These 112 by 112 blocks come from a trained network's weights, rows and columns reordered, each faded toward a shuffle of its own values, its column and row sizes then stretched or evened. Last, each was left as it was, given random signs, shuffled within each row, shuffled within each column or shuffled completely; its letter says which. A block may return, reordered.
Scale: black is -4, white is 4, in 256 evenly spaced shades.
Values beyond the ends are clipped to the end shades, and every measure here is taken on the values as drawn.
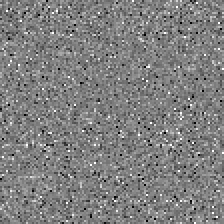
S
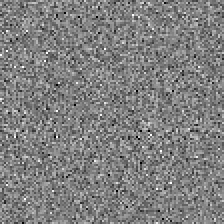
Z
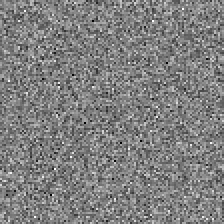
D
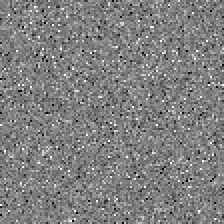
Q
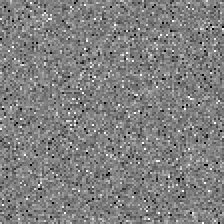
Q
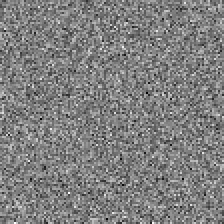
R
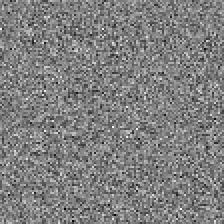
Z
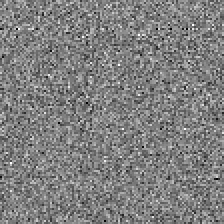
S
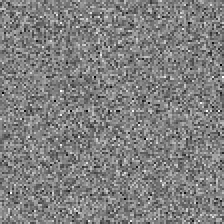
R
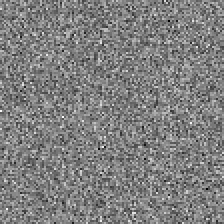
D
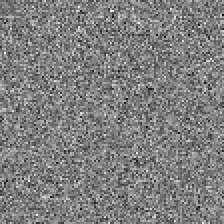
S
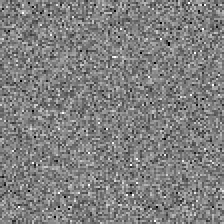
R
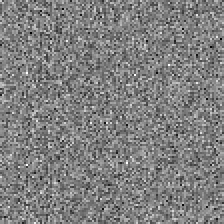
D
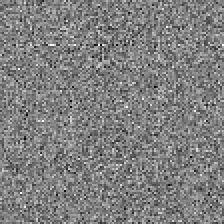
Z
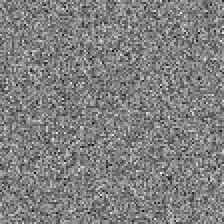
Q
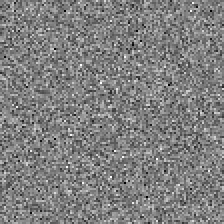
Q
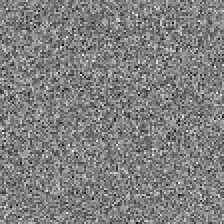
Z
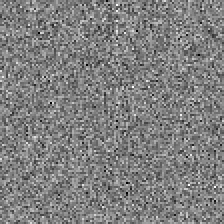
S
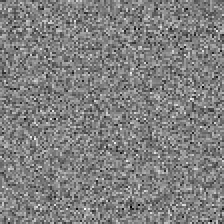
R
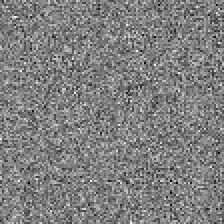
Z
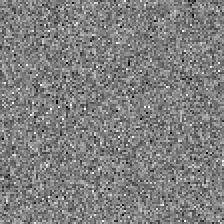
D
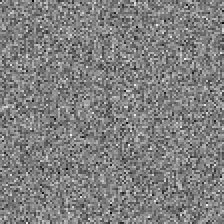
D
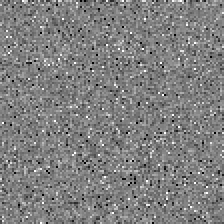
R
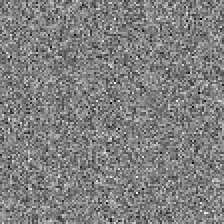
S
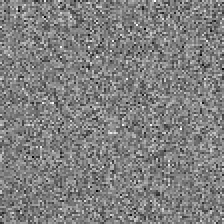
S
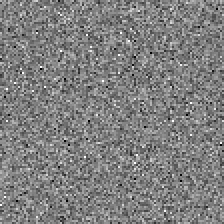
D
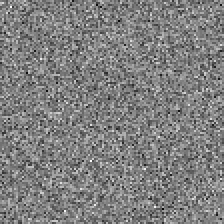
Q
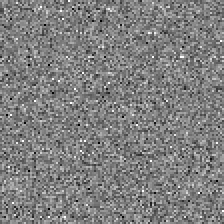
R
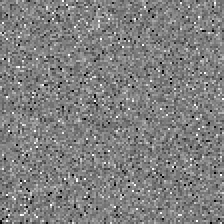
Q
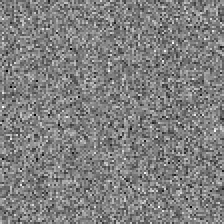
D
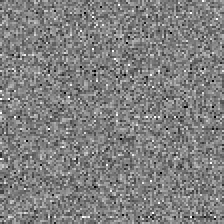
Z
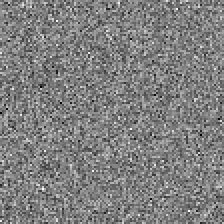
D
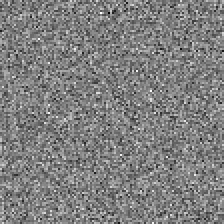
R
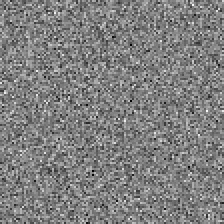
D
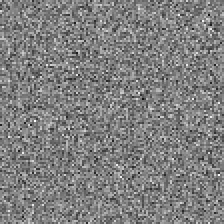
S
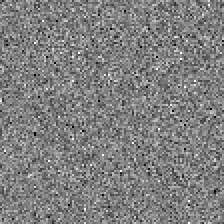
Z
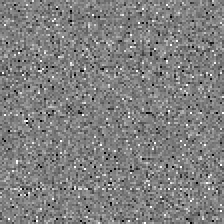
R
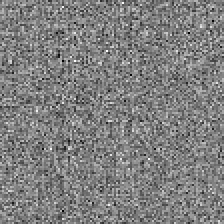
Z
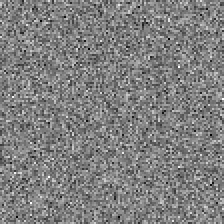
Q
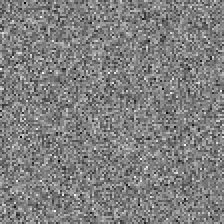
Q
